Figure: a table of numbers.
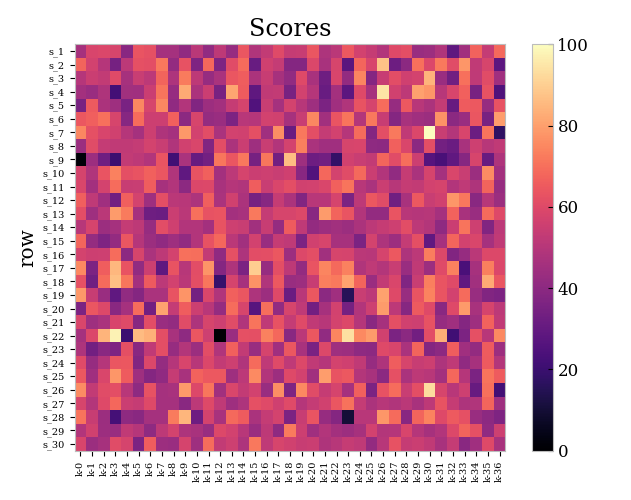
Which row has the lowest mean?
s_9
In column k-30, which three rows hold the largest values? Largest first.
s_7, s_26, s_3
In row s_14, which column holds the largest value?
k-33
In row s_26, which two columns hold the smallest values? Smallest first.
k-36, k-34
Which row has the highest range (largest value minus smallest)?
s_22
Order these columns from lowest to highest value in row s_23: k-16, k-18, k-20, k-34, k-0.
k-20, k-34, k-0, k-16, k-18
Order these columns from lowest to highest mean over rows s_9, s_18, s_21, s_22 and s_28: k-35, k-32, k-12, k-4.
k-12, k-32, k-4, k-35
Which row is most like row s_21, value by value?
s_24
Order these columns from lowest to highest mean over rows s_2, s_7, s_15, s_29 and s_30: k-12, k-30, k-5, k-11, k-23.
k-23, k-5, k-12, k-30, k-11
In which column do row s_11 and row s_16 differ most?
k-9
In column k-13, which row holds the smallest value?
s_6
